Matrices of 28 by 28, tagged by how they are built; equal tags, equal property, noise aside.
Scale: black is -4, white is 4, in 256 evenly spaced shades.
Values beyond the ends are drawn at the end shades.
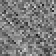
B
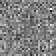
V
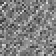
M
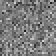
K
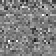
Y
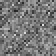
M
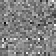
Y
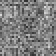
V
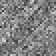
M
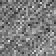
M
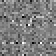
Y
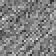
M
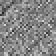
M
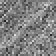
M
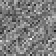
M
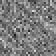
B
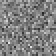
K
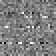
Y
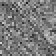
B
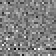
Y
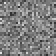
V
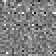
Y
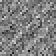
M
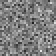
K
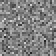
K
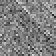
B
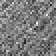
M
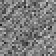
M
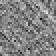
B
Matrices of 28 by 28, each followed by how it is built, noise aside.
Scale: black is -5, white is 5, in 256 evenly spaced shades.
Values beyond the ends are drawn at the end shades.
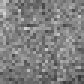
smooth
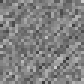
Hankel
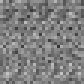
repeating columns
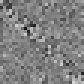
banded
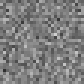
repeating columns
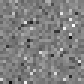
sparse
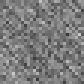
Toeplitz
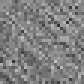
Toeplitz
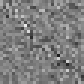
banded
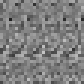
repeating columns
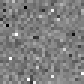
sparse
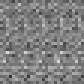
repeating columns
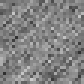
Hankel
